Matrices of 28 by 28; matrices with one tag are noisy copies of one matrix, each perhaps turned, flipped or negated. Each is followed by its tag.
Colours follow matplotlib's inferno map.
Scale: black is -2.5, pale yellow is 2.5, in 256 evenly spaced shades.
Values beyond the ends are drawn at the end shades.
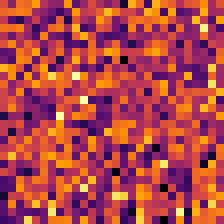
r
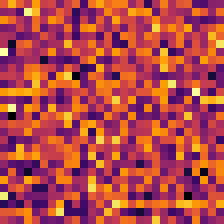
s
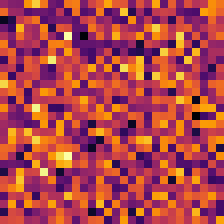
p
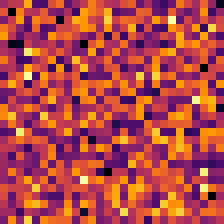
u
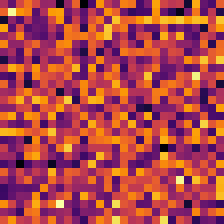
s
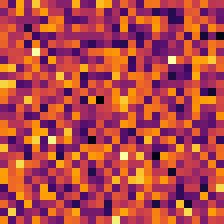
u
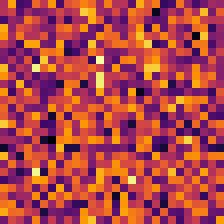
p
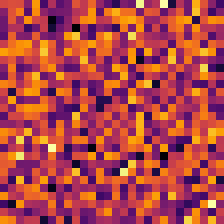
u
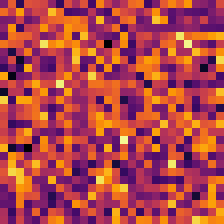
r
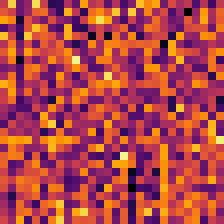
s
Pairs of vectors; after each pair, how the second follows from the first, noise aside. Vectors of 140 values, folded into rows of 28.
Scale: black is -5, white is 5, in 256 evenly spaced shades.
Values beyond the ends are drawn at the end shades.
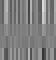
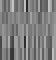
reversed, negated.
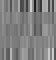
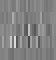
wrapped around, partly zeroed.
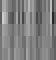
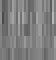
negated, shrunk.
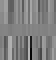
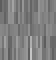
negated, shrunk.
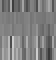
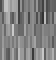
reversed, negated.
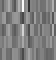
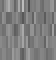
shrunk.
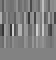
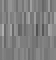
negated, shrunk.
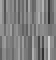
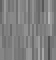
negated, shrunk.
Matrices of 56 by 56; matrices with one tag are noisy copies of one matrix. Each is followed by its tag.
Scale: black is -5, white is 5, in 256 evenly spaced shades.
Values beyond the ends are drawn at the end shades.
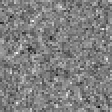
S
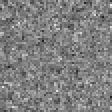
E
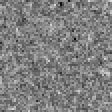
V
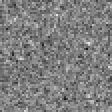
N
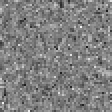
V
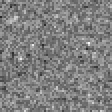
N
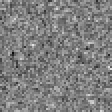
N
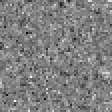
V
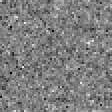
N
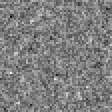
S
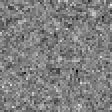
E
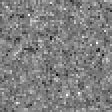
S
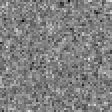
V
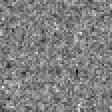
E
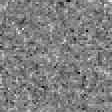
V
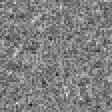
S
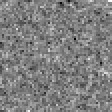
V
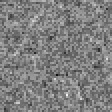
S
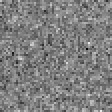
N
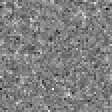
S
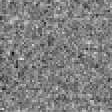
N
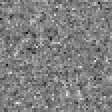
S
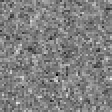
S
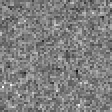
E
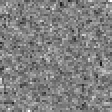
V
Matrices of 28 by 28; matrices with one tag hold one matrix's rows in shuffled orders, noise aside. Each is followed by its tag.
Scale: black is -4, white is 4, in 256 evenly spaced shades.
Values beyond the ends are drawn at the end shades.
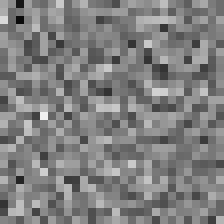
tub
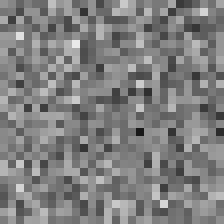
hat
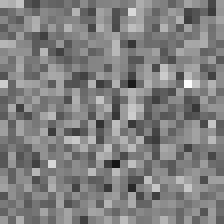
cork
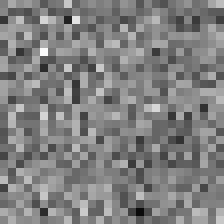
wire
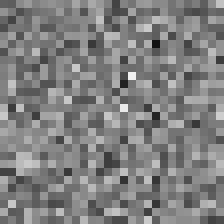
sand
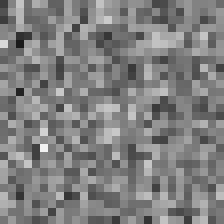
tub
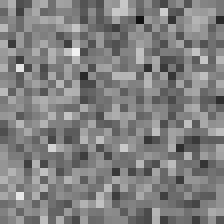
hat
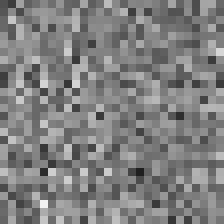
wire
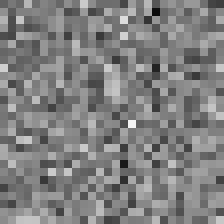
sand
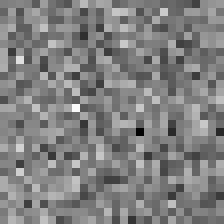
hat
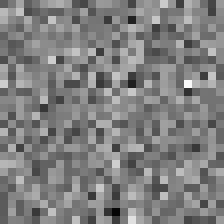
cork
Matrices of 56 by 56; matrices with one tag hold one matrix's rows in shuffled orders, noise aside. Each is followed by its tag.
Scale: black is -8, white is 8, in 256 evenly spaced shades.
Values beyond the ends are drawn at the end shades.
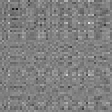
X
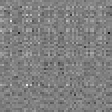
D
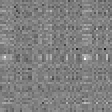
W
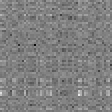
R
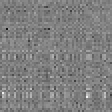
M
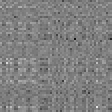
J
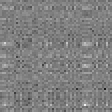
W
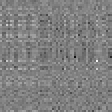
J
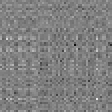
J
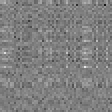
W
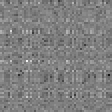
D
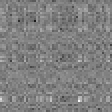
R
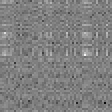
W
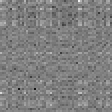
R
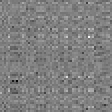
X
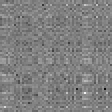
W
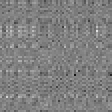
J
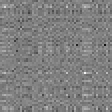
W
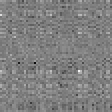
R
